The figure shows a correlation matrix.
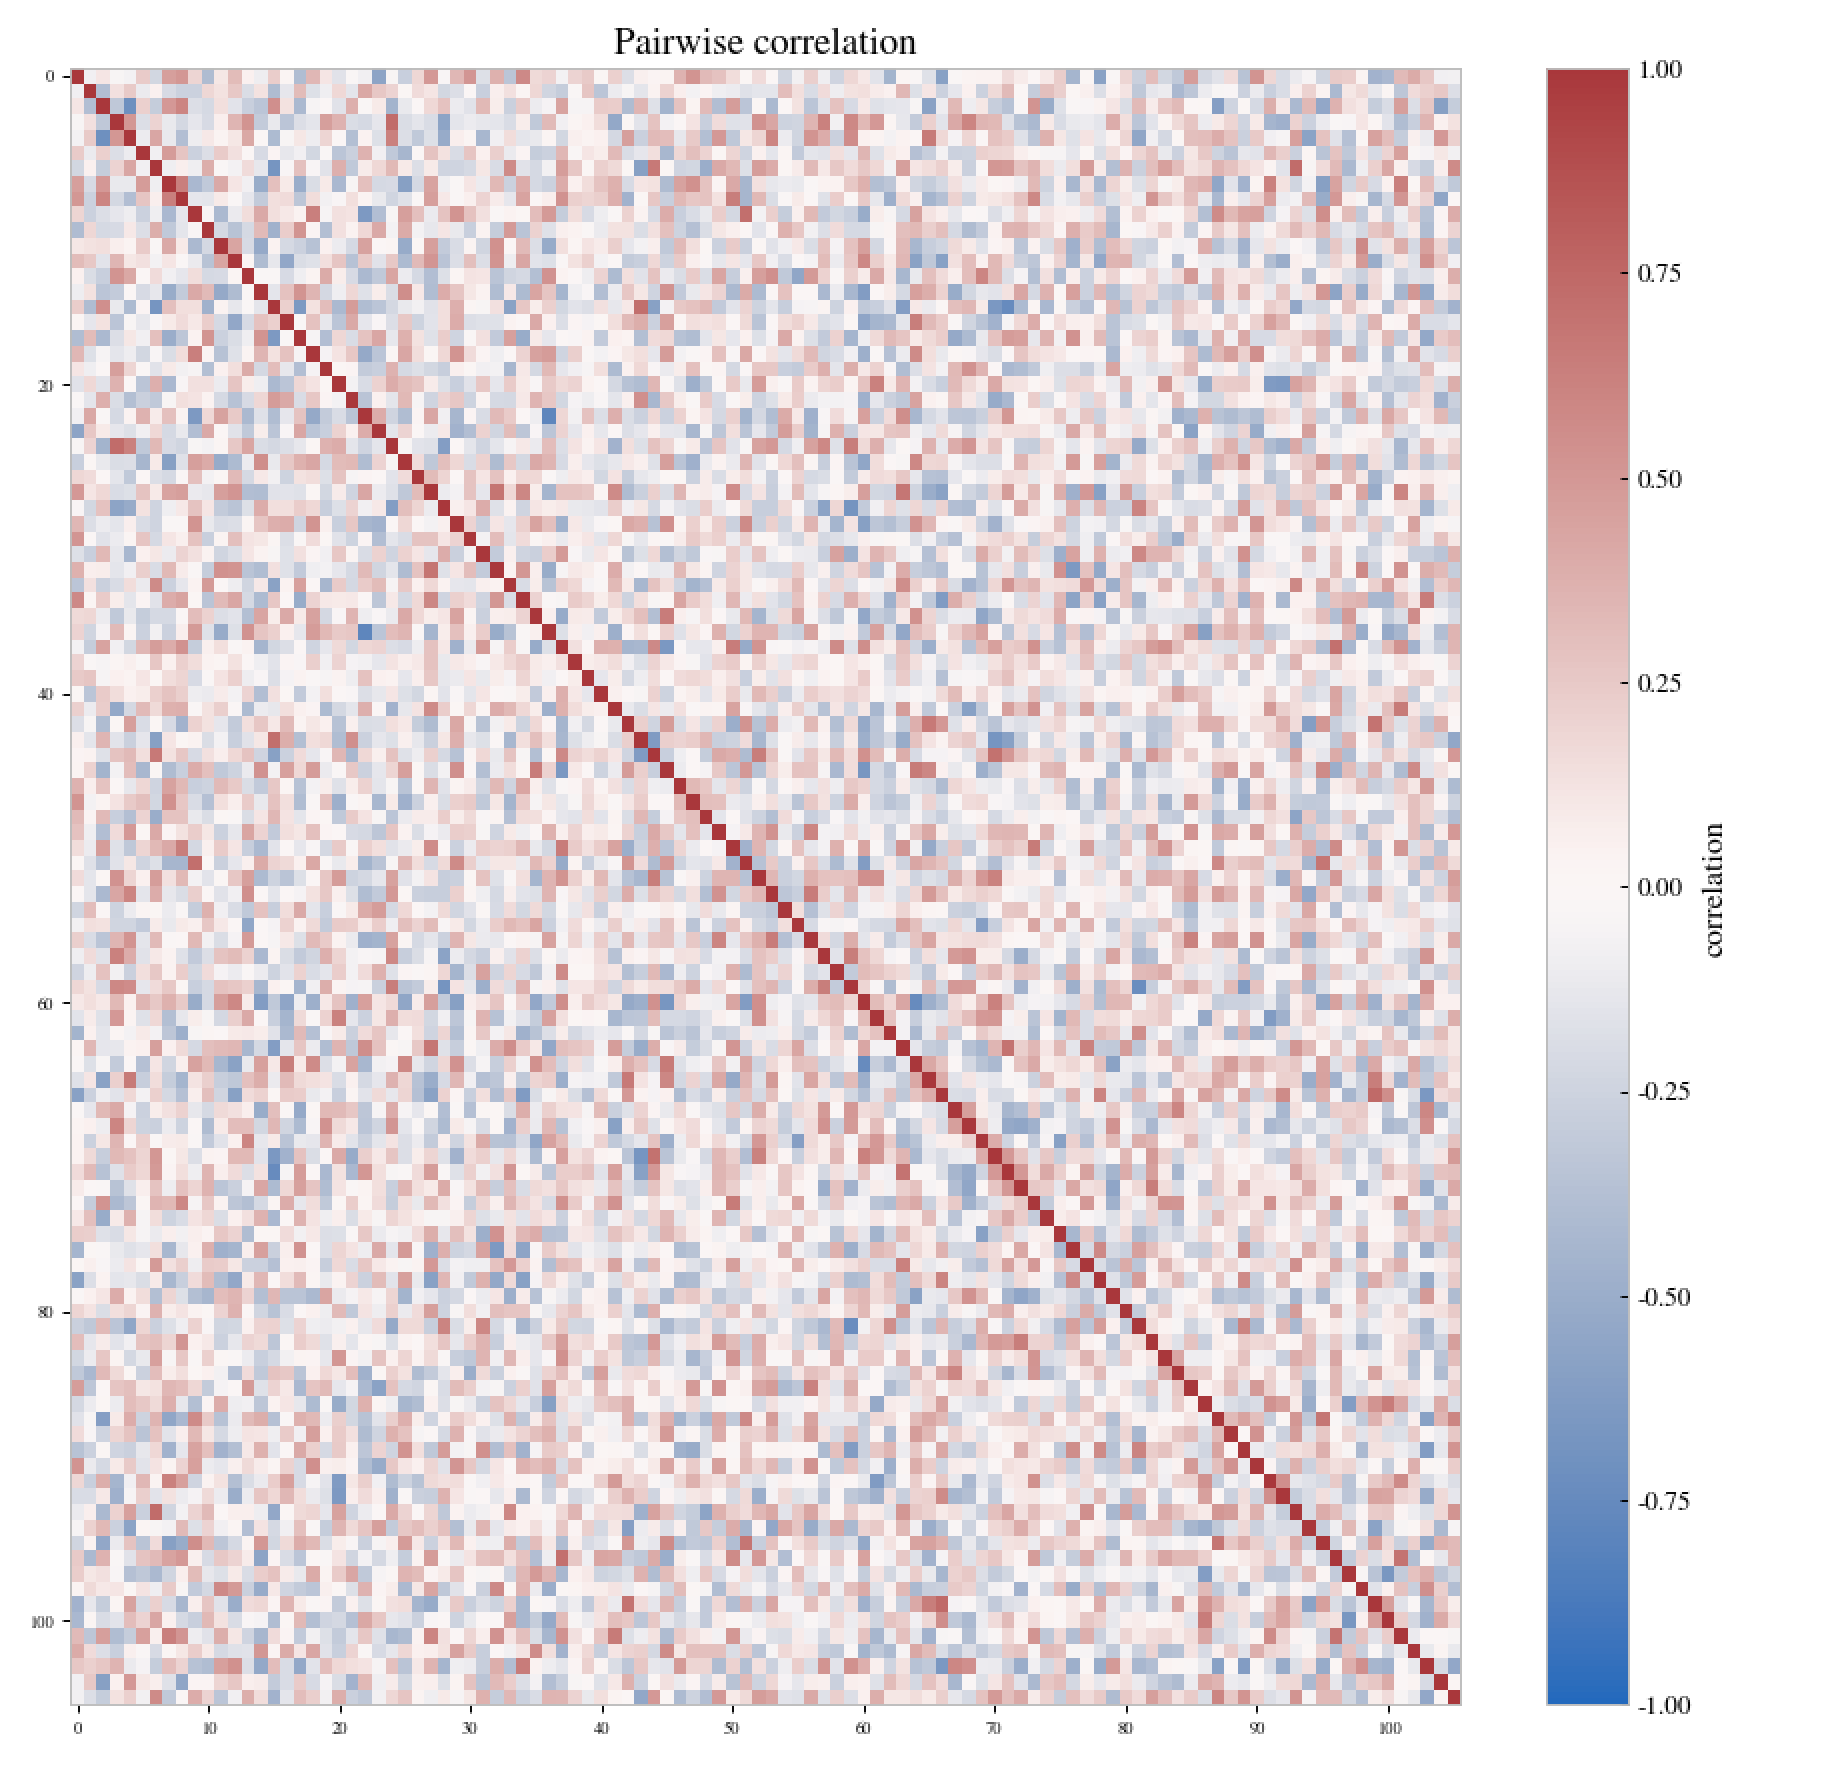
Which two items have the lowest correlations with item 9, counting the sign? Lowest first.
22, 60
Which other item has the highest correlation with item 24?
3
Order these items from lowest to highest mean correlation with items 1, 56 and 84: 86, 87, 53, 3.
86, 87, 3, 53
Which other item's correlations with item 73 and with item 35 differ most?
37
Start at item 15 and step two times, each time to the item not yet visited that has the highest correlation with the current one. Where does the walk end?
21
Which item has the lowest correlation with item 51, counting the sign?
60
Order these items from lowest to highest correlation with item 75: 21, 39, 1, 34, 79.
79, 21, 39, 1, 34
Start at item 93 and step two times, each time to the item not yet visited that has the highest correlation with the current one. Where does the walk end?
44
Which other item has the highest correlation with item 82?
72
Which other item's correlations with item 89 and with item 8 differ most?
7
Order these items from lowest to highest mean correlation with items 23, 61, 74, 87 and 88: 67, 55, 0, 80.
0, 67, 55, 80
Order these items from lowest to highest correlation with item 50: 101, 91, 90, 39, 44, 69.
69, 90, 39, 91, 44, 101
